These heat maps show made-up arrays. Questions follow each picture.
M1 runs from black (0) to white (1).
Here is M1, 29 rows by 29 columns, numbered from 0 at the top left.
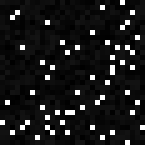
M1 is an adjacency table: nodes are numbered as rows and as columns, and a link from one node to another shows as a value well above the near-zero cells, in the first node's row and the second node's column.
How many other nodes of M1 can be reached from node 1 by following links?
4
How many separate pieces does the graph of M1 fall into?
5
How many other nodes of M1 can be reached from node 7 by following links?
4
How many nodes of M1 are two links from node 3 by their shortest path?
1
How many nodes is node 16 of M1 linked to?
1
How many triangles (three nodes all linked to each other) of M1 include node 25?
1
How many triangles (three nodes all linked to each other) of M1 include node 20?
0
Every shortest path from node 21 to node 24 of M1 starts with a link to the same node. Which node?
node 8
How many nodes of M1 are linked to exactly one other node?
12
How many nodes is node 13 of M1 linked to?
3
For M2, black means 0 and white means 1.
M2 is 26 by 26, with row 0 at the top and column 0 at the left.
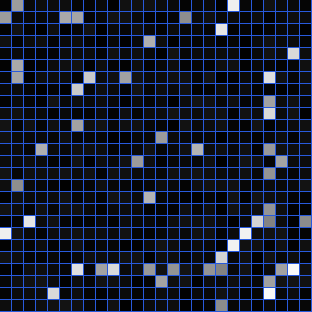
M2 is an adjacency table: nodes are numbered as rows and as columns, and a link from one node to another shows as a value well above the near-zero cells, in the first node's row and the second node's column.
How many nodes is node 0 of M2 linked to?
2
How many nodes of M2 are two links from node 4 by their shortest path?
1
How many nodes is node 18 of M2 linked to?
4
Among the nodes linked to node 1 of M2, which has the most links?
node 6
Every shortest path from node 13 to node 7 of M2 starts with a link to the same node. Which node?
node 23
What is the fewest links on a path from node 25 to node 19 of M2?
6
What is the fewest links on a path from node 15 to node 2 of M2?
5
